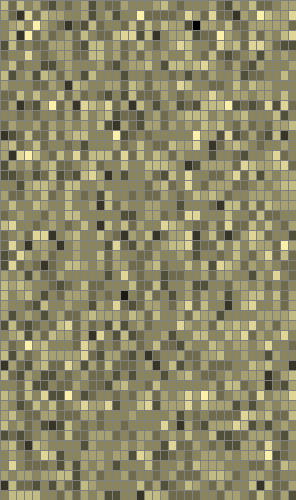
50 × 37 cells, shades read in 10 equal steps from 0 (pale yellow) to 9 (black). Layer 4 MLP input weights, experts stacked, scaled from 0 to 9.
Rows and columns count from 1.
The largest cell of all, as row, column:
3, 25
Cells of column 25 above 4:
17
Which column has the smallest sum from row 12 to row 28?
24
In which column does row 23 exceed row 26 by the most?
13
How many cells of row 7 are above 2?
31
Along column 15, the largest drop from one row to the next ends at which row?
14
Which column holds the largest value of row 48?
10
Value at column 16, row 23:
2
